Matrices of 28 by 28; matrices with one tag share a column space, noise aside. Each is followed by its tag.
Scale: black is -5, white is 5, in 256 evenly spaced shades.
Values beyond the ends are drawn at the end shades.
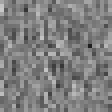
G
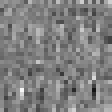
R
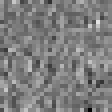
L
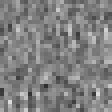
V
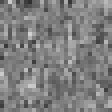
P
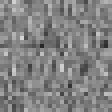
G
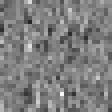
V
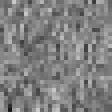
R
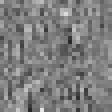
R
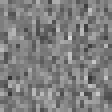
V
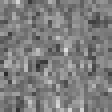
L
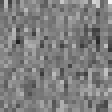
P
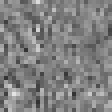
V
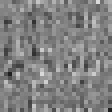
L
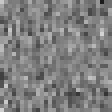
V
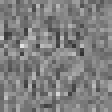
G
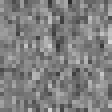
P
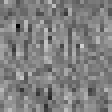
R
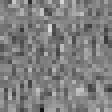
R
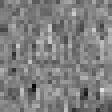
R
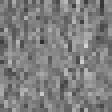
P
